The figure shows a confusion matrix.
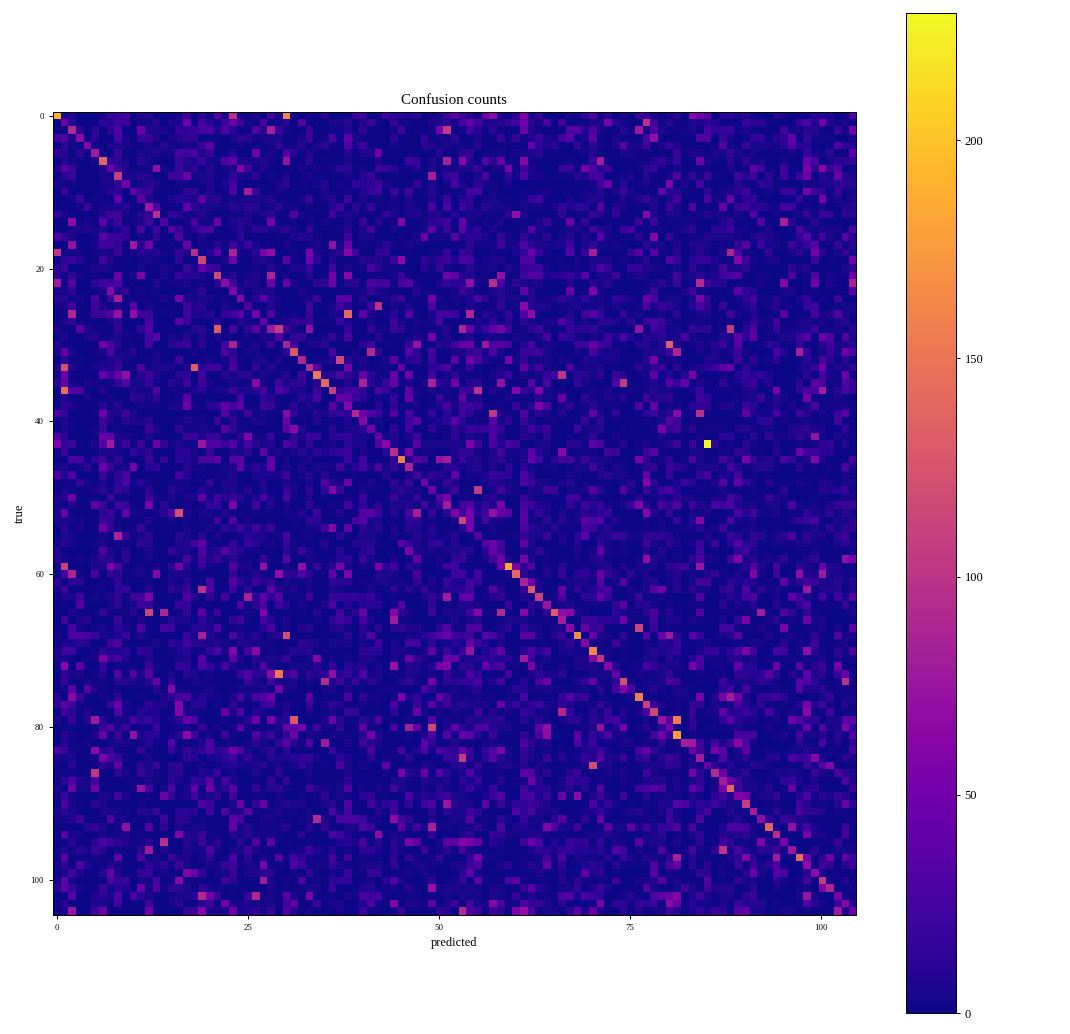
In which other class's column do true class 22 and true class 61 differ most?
57
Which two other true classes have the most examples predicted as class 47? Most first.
52, 30
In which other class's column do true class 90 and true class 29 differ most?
51
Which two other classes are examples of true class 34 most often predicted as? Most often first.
66, 9
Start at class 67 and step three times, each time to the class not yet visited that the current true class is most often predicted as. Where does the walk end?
11
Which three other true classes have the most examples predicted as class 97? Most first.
31, 60, 44
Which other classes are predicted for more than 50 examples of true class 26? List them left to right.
2, 8, 10, 38, 54, 62
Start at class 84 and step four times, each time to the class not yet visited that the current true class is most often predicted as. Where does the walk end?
1
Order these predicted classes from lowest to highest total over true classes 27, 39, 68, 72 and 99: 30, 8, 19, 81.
8, 81, 19, 30
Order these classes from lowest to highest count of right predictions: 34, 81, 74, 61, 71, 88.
61, 71, 74, 88, 34, 81
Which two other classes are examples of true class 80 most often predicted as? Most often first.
49, 46
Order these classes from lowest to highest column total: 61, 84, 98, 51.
84, 51, 98, 61
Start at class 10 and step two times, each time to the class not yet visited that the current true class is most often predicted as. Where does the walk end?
42
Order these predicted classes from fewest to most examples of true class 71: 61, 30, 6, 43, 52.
43, 30, 52, 6, 61
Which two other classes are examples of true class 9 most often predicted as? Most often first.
80, 72
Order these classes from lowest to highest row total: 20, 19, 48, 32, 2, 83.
20, 48, 32, 19, 83, 2
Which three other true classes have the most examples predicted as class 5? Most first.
86, 79, 83
